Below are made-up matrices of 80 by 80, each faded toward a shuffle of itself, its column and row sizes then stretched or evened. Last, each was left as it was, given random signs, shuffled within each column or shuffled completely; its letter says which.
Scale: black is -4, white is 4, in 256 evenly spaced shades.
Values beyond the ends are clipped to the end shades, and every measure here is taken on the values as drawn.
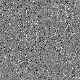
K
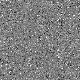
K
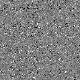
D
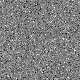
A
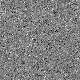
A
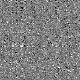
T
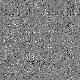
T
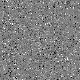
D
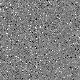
K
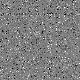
D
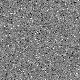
A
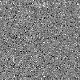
T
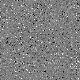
T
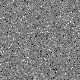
A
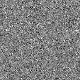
D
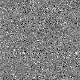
D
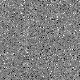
T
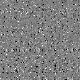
T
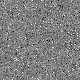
A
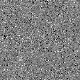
D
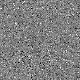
D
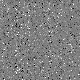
K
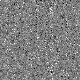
K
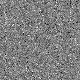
K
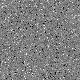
A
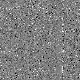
D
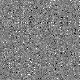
T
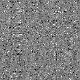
T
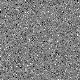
K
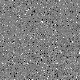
D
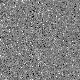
K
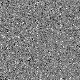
K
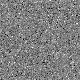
A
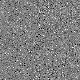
K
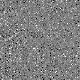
T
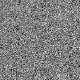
T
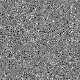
D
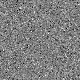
A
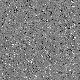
K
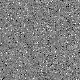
K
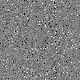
K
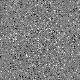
K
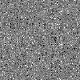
T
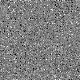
D
